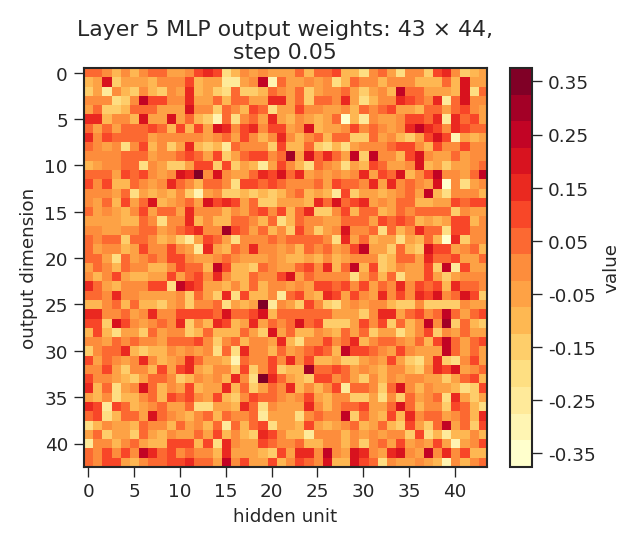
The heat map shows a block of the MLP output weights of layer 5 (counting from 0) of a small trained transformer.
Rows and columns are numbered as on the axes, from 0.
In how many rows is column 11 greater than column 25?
25
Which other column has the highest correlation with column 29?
26
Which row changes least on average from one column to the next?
20
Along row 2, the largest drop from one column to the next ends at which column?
42
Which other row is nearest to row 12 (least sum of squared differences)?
35
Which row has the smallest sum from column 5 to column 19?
13
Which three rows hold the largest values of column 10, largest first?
23, 11, 27
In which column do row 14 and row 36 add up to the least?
19
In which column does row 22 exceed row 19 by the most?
12
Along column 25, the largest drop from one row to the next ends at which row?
15
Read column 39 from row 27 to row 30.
0.3 0 0.25 0.25
